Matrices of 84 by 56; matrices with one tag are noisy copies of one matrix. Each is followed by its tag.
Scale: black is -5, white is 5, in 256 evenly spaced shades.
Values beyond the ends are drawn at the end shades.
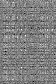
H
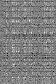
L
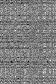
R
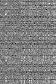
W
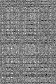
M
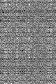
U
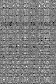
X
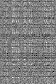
L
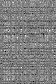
H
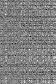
W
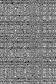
R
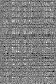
L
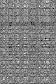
X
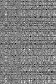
W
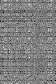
U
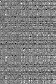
W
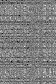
R
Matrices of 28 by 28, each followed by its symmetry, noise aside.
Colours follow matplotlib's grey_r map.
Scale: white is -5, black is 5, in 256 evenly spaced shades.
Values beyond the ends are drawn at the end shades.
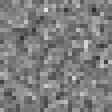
symmetric.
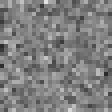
antisymmetric.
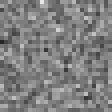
antisymmetric.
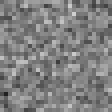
symmetric.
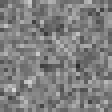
symmetric across the other diagonal.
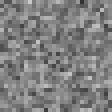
symmetric across the other diagonal.
